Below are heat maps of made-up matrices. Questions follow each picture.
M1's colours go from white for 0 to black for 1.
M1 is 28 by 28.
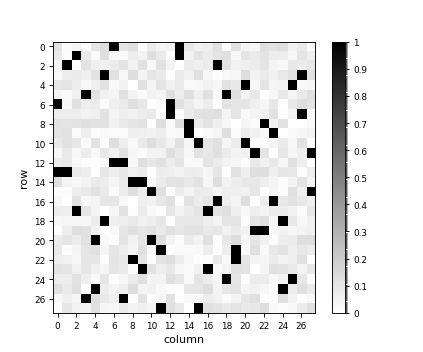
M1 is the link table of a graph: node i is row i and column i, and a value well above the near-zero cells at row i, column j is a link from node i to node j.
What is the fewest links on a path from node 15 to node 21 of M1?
3
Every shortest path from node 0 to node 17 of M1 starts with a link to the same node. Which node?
node 13
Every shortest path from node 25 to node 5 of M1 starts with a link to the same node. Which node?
node 24
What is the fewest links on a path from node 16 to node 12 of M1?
7
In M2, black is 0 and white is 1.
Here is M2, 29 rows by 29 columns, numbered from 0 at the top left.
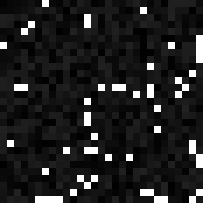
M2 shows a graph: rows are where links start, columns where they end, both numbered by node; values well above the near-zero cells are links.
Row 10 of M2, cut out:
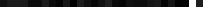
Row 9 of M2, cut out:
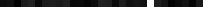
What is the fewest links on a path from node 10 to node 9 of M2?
3
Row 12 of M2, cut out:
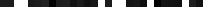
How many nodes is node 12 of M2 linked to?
7
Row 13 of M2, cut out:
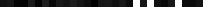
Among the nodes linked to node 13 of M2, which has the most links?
node 21
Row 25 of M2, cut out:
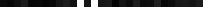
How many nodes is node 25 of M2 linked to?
2
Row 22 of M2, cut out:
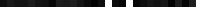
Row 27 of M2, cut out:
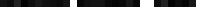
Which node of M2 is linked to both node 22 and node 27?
node 28
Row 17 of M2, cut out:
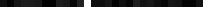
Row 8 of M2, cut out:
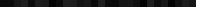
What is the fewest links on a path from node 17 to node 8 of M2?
5
